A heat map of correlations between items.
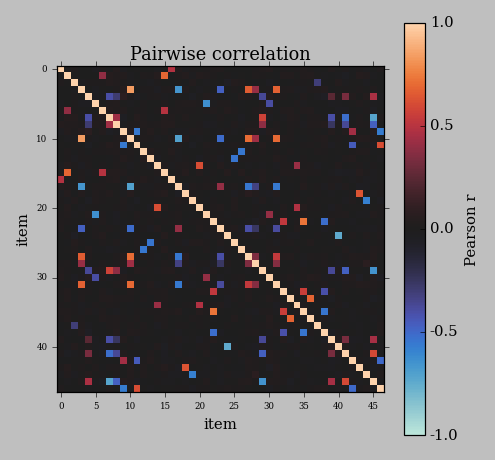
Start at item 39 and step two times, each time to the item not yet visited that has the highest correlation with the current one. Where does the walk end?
41
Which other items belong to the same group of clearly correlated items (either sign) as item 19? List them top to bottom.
44
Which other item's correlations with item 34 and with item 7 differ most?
45
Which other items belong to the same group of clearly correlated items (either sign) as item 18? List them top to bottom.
43
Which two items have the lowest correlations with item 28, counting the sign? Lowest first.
17, 23
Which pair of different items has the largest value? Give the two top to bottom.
3, 10
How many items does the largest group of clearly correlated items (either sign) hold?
7
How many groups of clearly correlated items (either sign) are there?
15
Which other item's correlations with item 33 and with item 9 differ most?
36
